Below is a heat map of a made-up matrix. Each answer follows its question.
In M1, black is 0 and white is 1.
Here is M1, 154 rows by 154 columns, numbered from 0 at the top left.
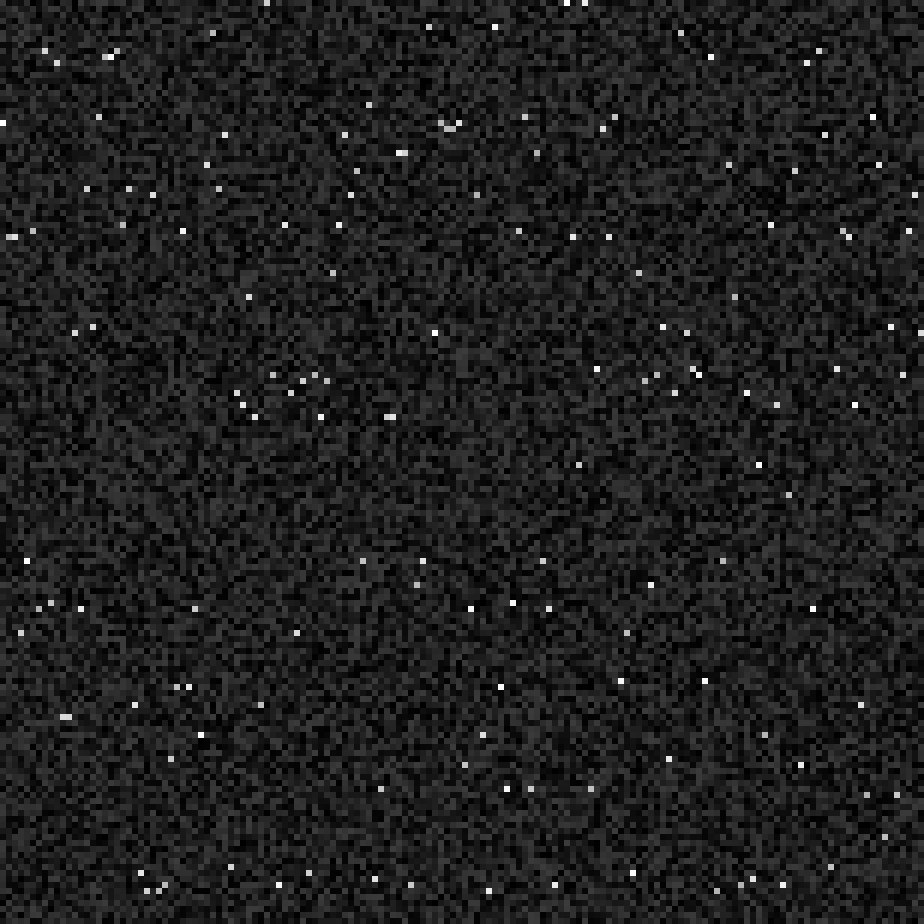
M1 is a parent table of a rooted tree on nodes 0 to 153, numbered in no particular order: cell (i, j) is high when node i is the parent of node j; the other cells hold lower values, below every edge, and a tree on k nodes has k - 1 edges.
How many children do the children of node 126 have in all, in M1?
2
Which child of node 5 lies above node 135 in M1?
113
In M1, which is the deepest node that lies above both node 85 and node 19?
100
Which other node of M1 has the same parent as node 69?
108
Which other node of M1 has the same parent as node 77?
133
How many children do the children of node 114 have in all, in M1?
3
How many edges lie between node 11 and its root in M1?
8
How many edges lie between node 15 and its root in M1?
6
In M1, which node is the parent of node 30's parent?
144
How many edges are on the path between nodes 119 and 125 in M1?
9
